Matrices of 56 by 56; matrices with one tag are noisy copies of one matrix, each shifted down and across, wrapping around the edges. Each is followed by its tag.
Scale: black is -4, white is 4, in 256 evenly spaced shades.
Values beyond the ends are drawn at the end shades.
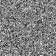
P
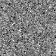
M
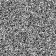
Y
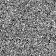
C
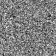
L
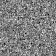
Y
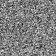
Y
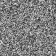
Y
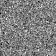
C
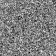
P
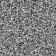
P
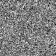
C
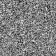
P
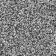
Y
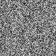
M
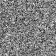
Y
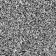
L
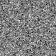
P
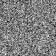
M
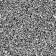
C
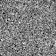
C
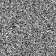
L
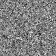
L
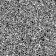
L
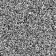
L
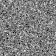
L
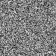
L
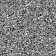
P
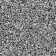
C
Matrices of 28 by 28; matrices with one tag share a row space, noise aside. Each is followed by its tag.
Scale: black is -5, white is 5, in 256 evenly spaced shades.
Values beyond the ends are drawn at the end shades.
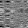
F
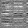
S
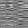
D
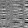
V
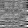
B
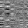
F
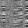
V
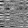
F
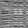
S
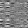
F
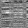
S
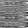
B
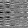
F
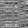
B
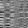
F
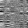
F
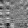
F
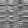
D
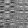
F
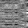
B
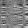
V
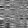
F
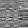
D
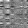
F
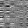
F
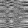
D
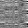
B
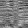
D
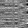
B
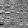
F
